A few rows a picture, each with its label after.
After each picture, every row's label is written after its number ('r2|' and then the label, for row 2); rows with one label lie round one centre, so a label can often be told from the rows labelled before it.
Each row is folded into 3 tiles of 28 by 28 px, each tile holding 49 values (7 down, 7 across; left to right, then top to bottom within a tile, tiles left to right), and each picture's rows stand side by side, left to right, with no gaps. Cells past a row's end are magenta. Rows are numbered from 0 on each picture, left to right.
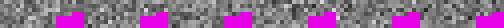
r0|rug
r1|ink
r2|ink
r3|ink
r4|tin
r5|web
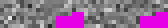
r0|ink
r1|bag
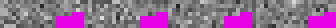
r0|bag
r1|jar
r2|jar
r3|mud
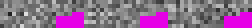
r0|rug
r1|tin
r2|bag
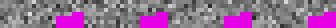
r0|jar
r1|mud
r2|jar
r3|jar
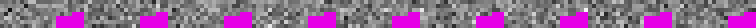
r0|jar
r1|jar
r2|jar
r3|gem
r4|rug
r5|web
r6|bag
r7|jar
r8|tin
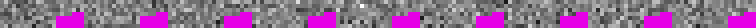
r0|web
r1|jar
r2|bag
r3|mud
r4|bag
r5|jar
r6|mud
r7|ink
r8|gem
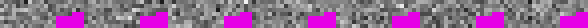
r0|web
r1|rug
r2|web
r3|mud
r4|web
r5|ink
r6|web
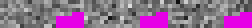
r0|gem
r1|tin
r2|tin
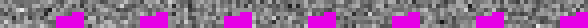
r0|ink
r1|ink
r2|jar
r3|tin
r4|rug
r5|web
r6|bag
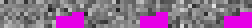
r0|web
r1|rug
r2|rug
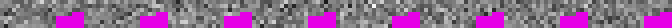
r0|ink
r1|gem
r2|tin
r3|jar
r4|mud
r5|ink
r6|web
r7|web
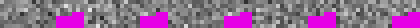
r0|bag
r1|bag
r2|gem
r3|ink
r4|mud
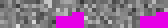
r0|gem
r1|tin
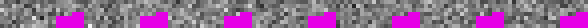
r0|rug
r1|web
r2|tin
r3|web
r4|rug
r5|rug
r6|bag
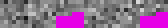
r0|web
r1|rug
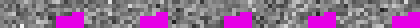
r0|rug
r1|tin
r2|bag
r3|rug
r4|ink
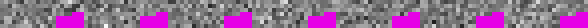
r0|ink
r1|tin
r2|jar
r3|jar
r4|ink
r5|bag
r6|jar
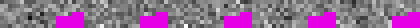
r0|gem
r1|gem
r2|gem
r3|gem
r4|web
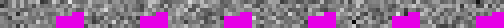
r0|rug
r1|bag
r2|gem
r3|tin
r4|gem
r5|bag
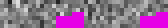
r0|bag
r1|jar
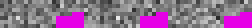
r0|jar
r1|web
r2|tin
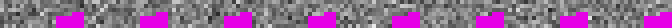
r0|rug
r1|ink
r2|ink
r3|gem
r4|rug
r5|gem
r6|ink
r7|tin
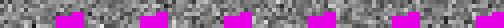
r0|mud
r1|gem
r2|web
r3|tin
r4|bag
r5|jar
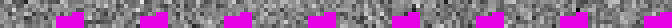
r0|web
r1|rug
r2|web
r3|jar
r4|web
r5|rug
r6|ink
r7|rug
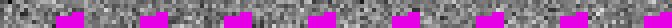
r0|mud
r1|bag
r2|bag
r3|rug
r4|web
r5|jar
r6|ink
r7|gem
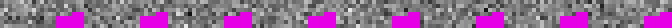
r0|bag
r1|web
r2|gem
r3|rug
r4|tin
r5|mud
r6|rug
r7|mud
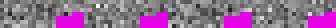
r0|ink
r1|rug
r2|ink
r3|ink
